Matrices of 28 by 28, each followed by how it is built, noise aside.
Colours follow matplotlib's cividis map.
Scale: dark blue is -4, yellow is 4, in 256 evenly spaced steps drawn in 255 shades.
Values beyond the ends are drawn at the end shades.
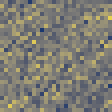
Hankel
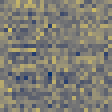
blocks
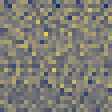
repeating columns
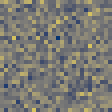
noise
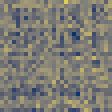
blocks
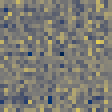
low rank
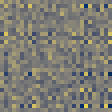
low rank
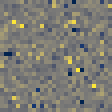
sparse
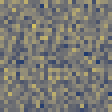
repeating columns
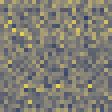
repeating columns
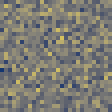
noise
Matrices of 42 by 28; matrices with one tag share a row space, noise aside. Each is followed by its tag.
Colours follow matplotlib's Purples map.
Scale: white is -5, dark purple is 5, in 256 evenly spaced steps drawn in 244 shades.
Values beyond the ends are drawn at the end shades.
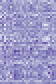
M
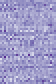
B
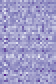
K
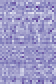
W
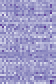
B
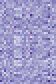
M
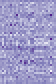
B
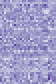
M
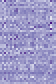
B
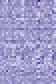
W
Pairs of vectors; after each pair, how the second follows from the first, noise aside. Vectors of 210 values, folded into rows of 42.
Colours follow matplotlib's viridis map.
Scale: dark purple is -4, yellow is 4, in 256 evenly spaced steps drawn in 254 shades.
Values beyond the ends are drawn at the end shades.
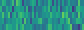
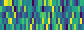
reversed, negated, scaled up.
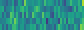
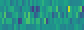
wrapped around, negated, partly zeroed.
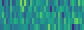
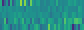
partly zeroed.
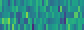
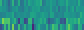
partly zeroed.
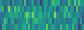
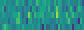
reversed, partly zeroed.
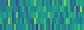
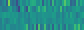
partly zeroed.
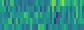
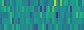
partly zeroed.
